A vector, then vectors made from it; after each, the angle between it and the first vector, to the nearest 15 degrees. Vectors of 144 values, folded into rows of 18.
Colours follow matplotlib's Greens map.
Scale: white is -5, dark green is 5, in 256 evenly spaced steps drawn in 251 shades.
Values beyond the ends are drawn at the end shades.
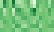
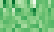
15 degrees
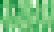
60 degrees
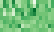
30 degrees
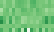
105 degrees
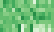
60 degrees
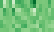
165 degrees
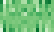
90 degrees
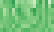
45 degrees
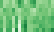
120 degrees
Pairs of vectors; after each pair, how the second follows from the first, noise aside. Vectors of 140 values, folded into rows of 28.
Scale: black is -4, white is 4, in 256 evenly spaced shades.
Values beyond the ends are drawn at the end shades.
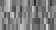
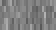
wrapped around, shrunk.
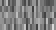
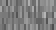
negated, shrunk.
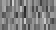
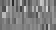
negated, partly zeroed.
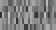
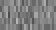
negated, shrunk.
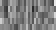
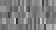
wrapped around, negated, partly zeroed.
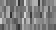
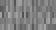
wrapped around, shrunk.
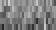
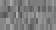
wrapped around, shrunk.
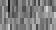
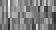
negated.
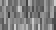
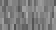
negated, shrunk.
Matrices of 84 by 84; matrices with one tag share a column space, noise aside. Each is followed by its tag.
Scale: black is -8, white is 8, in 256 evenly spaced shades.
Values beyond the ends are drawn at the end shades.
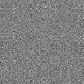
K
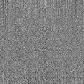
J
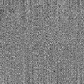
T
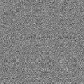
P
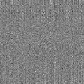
T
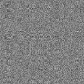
K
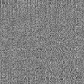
J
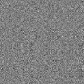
K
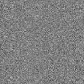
K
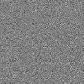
P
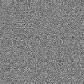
P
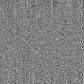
J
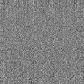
J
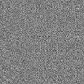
K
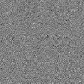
P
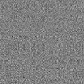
K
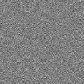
P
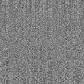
J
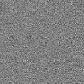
P
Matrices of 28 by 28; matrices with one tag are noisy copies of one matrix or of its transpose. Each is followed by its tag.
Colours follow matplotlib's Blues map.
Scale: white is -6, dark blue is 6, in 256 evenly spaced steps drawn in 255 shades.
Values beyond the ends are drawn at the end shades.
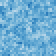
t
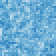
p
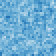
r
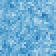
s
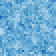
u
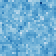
p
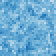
s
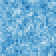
p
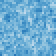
r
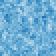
r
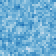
r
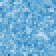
t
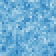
p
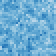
s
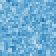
t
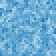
t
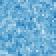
r
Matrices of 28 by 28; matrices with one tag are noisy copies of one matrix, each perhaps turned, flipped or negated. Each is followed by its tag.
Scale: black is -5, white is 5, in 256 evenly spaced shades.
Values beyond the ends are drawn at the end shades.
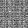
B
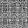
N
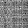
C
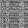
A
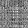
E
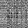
E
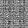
B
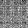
C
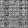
A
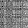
C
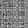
N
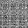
N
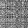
C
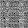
A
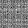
B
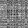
E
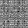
B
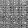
C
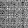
C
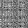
N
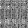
A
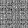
B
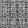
N
